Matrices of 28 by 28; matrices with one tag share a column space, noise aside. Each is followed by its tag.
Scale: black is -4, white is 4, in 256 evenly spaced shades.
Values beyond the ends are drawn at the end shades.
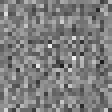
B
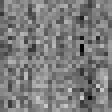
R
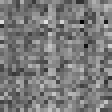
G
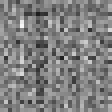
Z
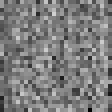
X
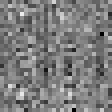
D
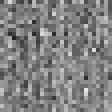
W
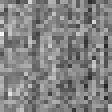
W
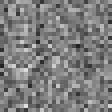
B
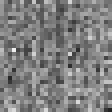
X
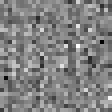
B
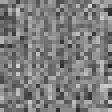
D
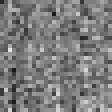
X
